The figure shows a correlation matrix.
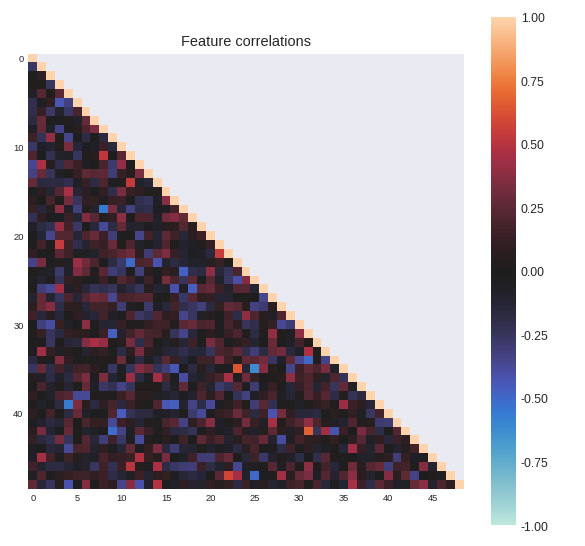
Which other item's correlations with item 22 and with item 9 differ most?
47
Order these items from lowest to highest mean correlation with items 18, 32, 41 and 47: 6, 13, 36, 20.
13, 36, 20, 6
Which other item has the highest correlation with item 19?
3
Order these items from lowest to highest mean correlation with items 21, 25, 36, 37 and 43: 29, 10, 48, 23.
10, 23, 29, 48
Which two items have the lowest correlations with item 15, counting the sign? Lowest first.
39, 35
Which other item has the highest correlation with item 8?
11
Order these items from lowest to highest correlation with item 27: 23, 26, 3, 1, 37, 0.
26, 3, 0, 23, 37, 1
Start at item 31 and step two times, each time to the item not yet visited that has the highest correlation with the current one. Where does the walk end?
33
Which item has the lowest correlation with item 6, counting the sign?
38
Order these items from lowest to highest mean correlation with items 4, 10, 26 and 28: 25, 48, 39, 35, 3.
48, 39, 25, 35, 3
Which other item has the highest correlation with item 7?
32
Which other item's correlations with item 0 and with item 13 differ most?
12
